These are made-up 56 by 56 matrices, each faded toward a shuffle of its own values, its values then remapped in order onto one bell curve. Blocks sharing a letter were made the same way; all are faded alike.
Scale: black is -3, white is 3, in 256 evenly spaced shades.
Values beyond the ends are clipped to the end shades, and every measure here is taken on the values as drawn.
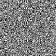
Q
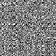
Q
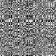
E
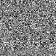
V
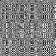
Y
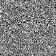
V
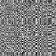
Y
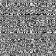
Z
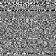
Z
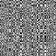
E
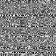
Z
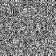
Q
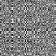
E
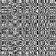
Y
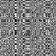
Y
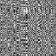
E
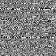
Z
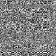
Z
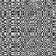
Y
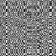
Y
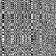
Y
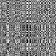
Y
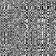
E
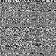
Z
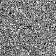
V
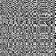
Y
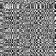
Y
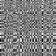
Y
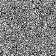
V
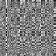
Y
